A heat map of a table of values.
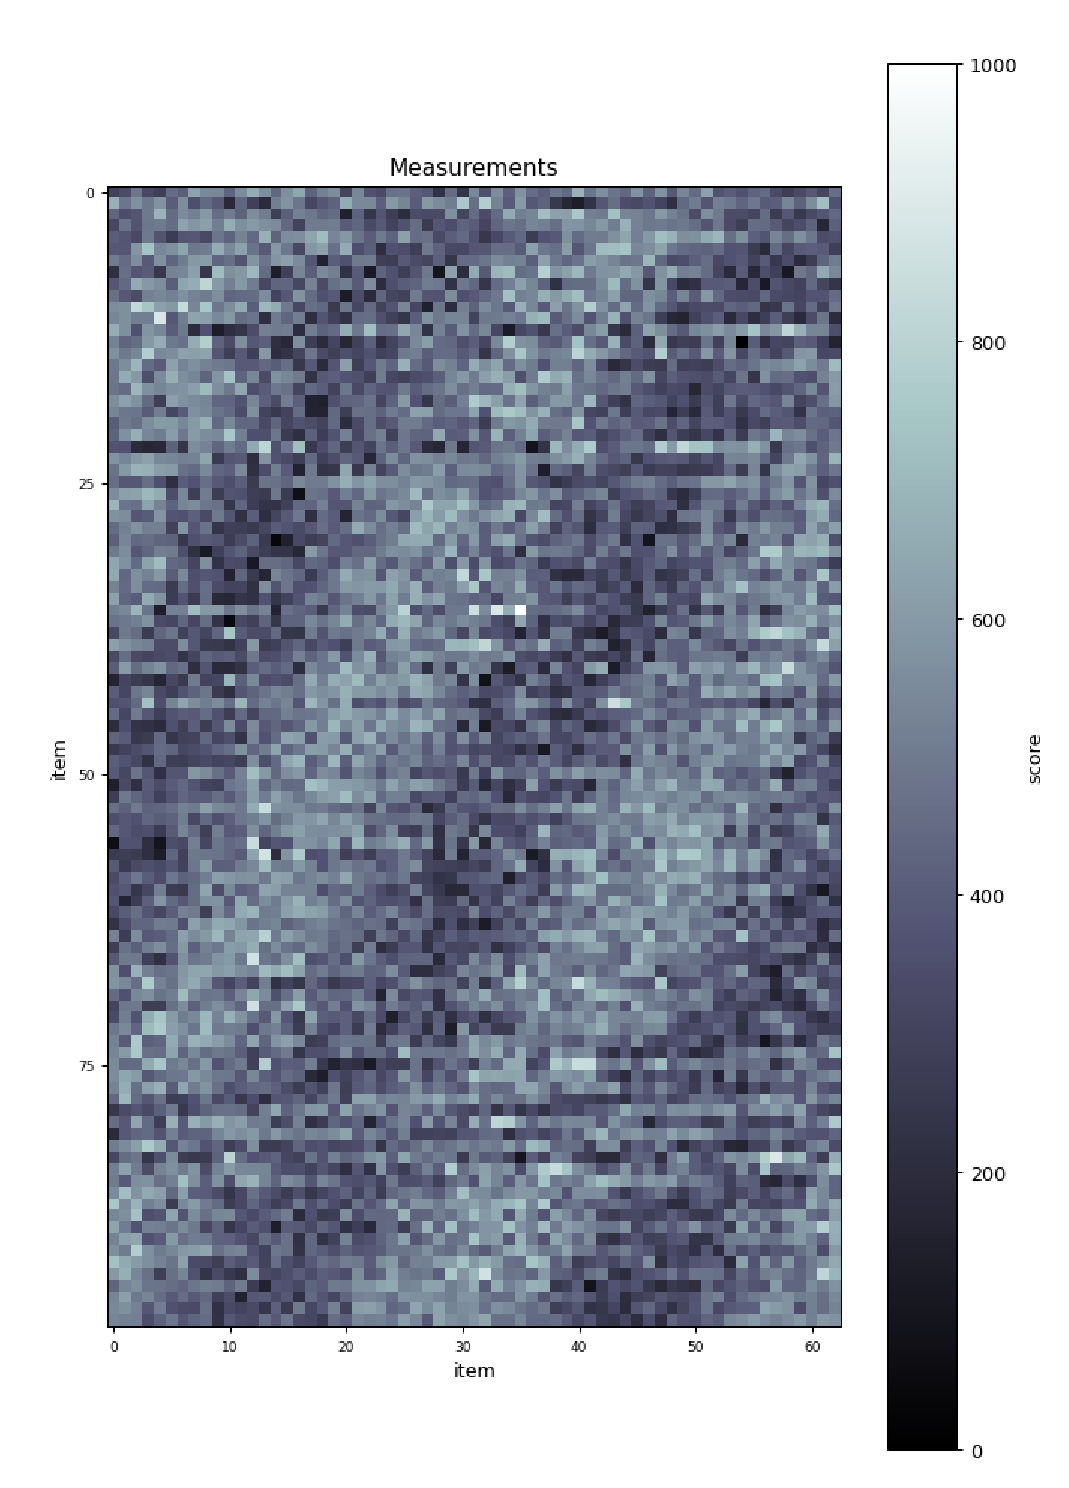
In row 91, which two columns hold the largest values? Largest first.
2, 35
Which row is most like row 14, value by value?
68
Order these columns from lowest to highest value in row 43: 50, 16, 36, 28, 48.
36, 48, 50, 16, 28
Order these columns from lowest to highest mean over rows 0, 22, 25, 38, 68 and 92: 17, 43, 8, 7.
43, 17, 8, 7
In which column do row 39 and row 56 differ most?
32
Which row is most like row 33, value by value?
1
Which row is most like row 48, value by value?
79
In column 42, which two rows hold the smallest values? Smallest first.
38, 83
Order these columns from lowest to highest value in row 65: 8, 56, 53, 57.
56, 53, 57, 8
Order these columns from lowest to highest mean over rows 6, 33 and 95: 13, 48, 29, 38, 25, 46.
48, 13, 38, 29, 46, 25
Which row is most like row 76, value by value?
18
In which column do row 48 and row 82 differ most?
37
